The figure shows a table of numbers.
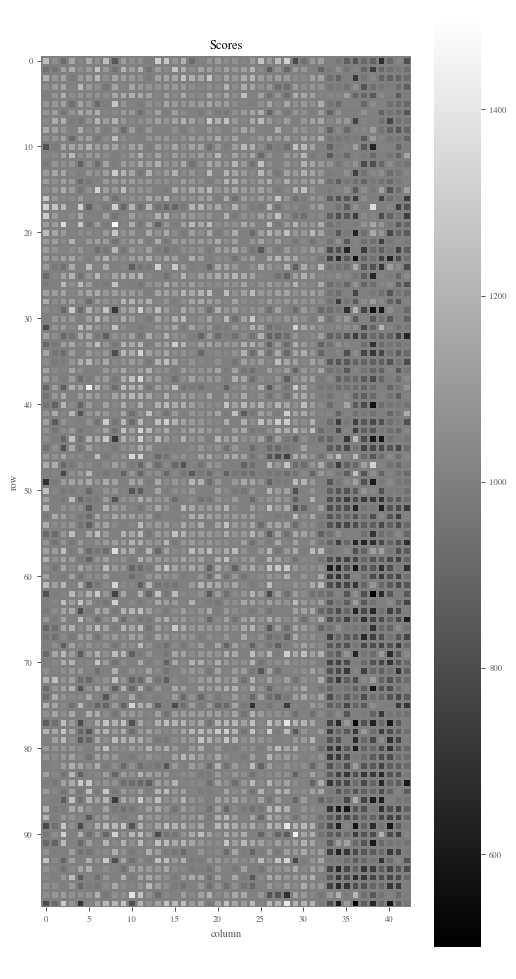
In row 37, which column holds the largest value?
11
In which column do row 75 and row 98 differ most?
28
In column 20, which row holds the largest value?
78
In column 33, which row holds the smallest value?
59
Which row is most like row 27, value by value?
2
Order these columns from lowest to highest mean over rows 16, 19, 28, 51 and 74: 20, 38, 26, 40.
40, 38, 20, 26
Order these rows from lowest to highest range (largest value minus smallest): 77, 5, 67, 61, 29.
5, 67, 61, 29, 77
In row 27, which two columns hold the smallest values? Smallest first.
36, 40
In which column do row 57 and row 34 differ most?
8
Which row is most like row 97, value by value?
46
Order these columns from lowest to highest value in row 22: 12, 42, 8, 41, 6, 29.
41, 42, 6, 29, 12, 8
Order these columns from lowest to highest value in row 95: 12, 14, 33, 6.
33, 6, 14, 12
